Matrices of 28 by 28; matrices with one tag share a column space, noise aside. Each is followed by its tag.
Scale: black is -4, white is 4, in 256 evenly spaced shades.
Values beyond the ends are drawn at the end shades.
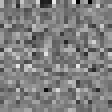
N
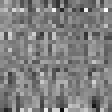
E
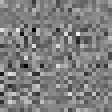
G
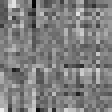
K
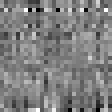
E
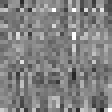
E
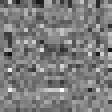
N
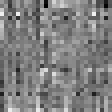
K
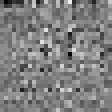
N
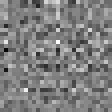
N
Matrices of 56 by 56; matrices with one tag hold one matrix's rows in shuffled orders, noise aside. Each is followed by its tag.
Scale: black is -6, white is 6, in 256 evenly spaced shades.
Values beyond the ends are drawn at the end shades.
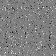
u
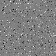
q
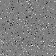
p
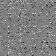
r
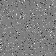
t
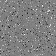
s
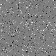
p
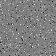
t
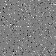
q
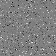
p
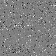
q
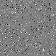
u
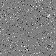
s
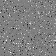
q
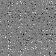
r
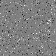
s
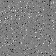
u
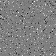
t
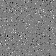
u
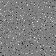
t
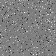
s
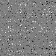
r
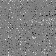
r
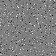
t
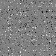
r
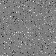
q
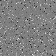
t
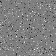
t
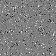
u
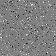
p
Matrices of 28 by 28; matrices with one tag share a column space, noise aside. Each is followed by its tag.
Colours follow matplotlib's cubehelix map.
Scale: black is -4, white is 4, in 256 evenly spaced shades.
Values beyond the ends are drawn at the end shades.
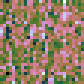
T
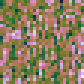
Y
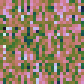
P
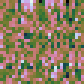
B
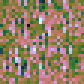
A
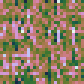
T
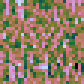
B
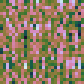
A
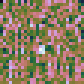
A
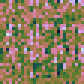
A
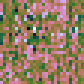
P
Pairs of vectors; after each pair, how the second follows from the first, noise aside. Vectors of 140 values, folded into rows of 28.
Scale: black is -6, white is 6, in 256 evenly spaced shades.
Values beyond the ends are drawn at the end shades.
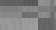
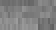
shrunk.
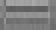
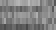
wrapped around, negated.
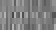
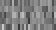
sign-scrambled.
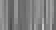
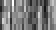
reversed, scaled up.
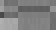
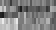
scaled up.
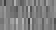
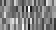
scaled up.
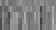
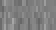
wrapped around, negated, shrunk.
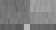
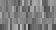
sign-scrambled.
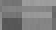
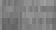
shrunk.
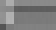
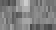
wrapped around.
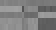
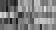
reversed, scaled up.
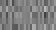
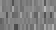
partly zeroed.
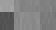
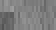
shrunk.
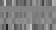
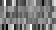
scaled up.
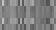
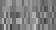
wrapped around, negated.
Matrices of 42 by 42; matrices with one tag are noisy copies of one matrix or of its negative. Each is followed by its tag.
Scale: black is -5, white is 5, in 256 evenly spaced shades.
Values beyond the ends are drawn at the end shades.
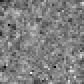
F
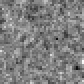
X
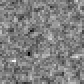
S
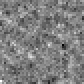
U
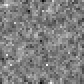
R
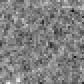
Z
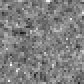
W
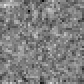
R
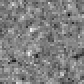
S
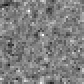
R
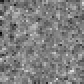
F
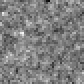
W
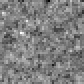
W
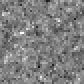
W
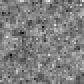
W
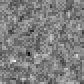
S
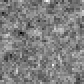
W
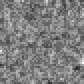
X
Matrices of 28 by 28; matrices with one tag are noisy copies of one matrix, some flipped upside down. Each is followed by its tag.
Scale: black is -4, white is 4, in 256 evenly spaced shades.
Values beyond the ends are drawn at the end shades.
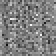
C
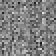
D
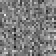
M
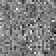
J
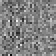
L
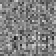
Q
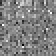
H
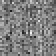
J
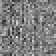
L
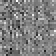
L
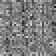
J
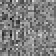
L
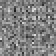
Q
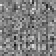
Q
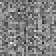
C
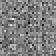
C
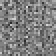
C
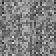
D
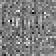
L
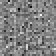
C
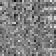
M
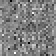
Q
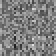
Q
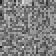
H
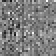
L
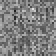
Q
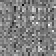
Q
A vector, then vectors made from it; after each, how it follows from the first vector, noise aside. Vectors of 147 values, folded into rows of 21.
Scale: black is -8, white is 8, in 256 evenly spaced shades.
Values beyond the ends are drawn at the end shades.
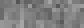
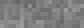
shrunk.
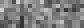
negated, scaled up.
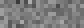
sign-scrambled.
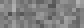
wrapped around.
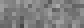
negated.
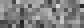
negated, scaled up.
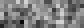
negated, scaled up.
